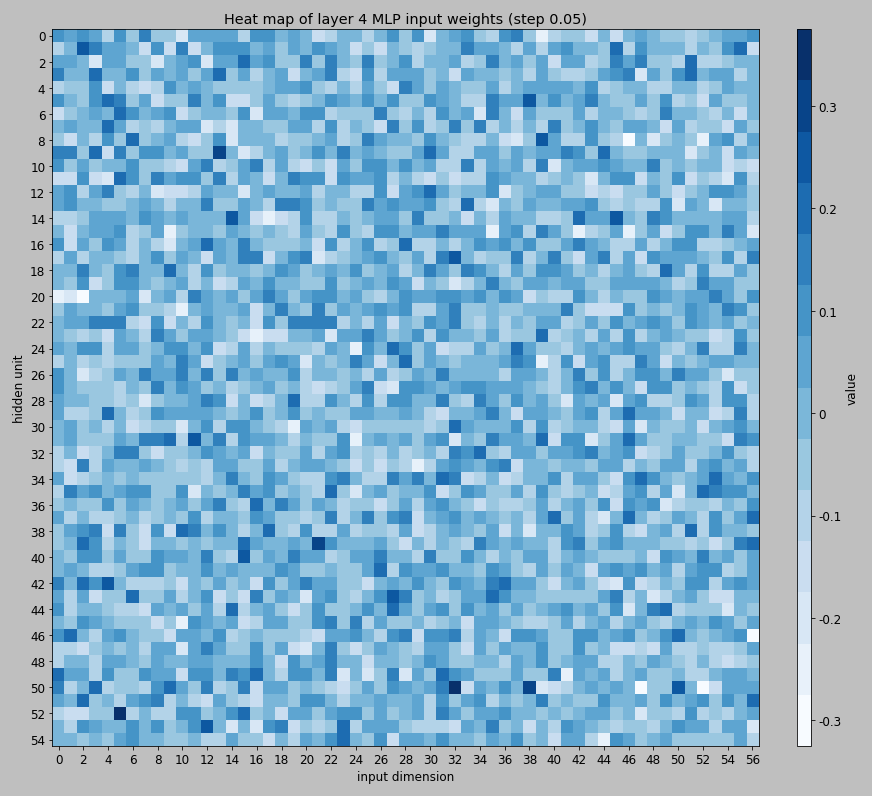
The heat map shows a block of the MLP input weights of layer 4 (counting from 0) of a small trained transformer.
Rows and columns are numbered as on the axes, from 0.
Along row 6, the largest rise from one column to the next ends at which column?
35
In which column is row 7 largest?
4
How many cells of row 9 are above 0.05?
13
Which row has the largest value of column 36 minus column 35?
15
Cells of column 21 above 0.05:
11
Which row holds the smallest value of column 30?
0
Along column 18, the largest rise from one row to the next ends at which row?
53
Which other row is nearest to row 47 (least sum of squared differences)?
48
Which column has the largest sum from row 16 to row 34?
46
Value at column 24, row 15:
-0.05
